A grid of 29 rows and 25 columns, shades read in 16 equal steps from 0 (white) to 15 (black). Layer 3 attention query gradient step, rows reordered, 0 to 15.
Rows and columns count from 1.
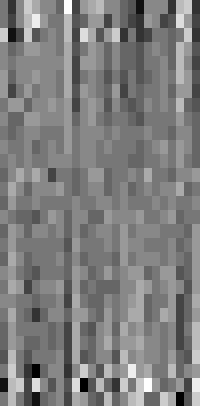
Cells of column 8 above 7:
14
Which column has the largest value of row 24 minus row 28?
19
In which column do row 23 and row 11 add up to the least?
21
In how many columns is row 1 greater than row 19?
8
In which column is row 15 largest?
1
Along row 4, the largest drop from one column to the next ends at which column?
23
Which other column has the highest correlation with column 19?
3
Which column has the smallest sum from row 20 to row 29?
25
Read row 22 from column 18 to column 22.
5 9 8 8 6
